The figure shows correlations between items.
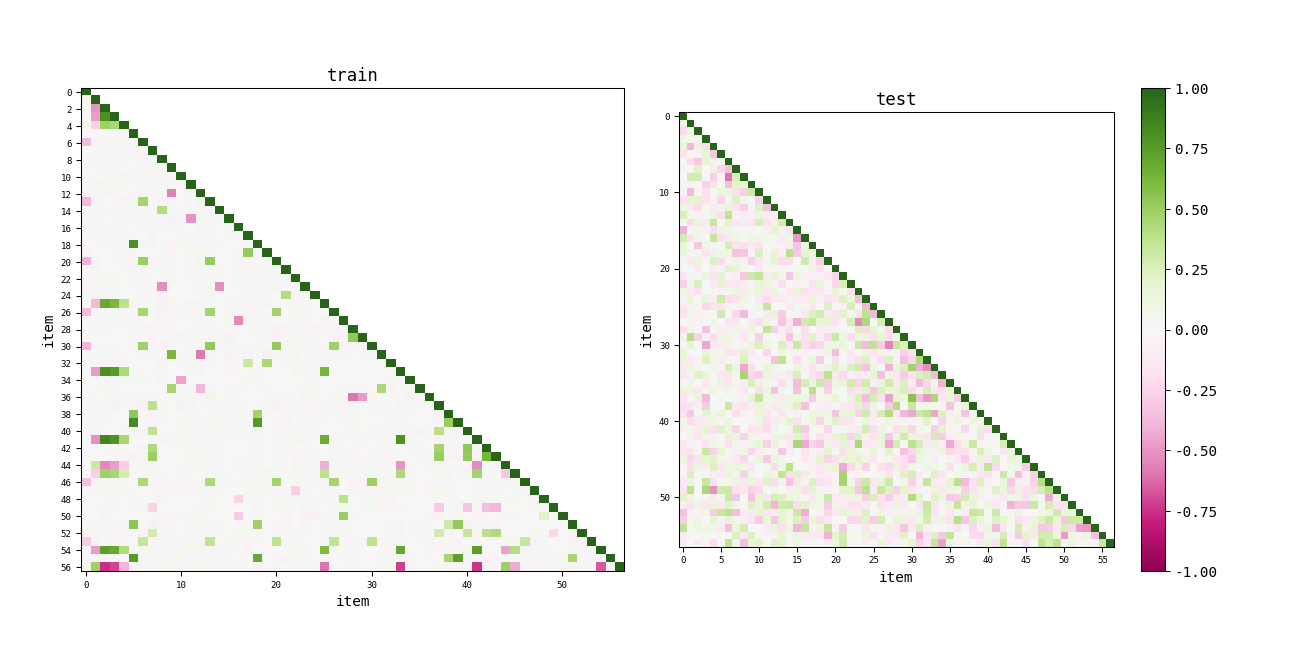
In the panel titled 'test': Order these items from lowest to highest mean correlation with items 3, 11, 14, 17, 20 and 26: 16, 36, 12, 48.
12, 16, 48, 36
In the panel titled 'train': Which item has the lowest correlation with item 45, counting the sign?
56
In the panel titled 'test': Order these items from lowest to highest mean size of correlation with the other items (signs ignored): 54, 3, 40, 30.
40, 3, 54, 30
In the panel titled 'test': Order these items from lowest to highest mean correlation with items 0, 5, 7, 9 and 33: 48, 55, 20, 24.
24, 48, 20, 55
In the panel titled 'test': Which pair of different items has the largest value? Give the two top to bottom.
30, 37
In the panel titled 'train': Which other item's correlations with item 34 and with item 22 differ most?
10
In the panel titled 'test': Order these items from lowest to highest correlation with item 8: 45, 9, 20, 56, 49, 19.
56, 45, 49, 20, 19, 9
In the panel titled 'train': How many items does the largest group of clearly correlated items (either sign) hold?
11
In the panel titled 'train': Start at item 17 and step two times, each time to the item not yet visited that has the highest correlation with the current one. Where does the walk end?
32
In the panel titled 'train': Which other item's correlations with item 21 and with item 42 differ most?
43
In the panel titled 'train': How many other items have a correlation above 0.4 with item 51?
4
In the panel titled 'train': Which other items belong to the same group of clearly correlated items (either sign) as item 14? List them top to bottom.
8, 23
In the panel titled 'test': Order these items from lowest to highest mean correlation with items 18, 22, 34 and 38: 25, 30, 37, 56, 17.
56, 17, 30, 37, 25
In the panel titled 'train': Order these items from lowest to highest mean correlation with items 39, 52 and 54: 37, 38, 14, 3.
14, 37, 38, 3
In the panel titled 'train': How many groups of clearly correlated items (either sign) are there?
13
